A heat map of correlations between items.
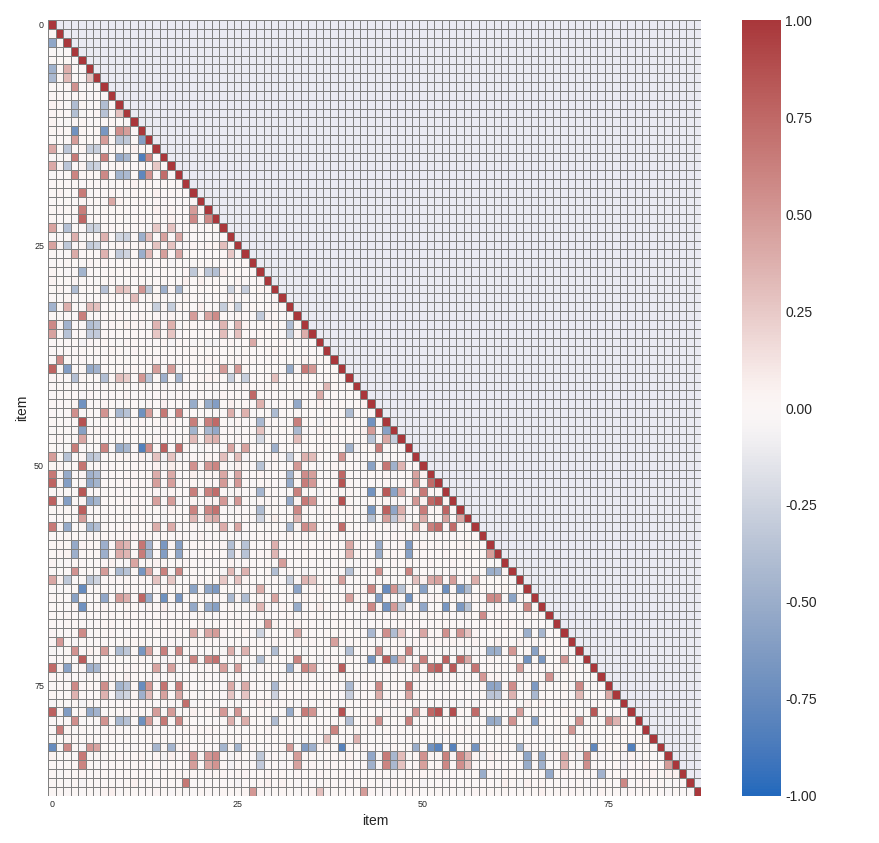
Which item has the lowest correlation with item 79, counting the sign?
12
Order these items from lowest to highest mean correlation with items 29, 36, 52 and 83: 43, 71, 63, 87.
43, 71, 87, 63
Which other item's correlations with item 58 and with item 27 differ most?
42
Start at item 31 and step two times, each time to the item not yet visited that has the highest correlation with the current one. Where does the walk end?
11
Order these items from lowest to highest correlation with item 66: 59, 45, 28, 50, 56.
45, 50, 56, 59, 28
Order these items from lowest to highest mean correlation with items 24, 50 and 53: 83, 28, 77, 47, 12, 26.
28, 12, 77, 26, 47, 83
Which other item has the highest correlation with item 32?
82
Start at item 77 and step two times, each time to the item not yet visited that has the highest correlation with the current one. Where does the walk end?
86
